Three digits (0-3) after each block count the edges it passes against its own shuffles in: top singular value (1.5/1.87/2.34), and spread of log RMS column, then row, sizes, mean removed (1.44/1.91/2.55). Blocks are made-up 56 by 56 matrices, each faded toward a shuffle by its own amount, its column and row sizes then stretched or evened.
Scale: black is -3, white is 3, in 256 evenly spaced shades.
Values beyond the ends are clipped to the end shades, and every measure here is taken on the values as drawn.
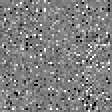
0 2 0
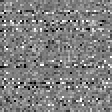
1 0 3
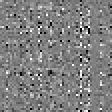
2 3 2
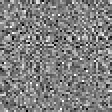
2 0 1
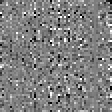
1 3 1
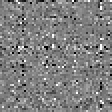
1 2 2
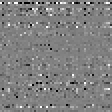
2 1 3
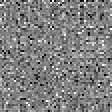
2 0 0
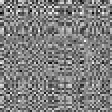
3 2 3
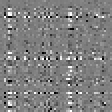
3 3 3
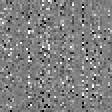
0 3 0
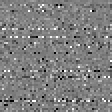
0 0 3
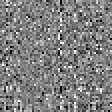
2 2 0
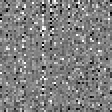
0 3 1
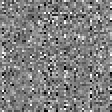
1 3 0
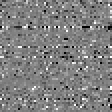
2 1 3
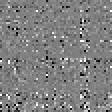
0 3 3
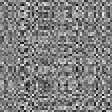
3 3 1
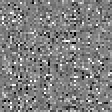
1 2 1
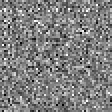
1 1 1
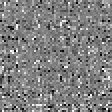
1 2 2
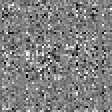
0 3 2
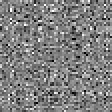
2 1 1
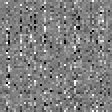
1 3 0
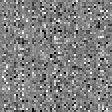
1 3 0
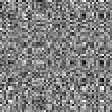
3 2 2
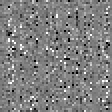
0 3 0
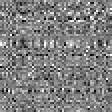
3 0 3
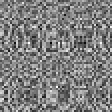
3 0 2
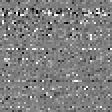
0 0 3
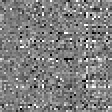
2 2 2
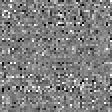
1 1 3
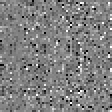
1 2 0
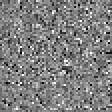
0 1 1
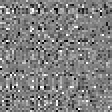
3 2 2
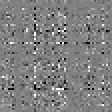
1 3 3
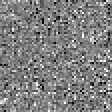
2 2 0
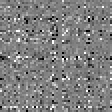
0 3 3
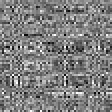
3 1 3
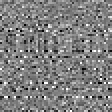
3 0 3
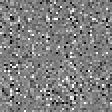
1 1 2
